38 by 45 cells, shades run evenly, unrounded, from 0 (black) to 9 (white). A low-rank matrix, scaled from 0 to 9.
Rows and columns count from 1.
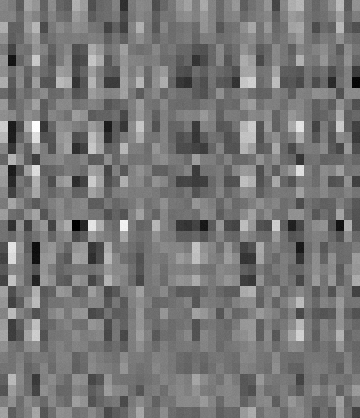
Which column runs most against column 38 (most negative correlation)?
3
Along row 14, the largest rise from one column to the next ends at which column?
12
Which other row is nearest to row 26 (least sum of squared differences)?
24
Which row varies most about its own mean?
21
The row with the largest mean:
1
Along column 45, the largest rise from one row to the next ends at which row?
9
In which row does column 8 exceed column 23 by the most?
8
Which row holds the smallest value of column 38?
23
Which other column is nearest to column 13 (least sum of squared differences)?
41
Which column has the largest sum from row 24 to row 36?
2
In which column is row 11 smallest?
16
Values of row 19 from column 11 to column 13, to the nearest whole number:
5 3 3
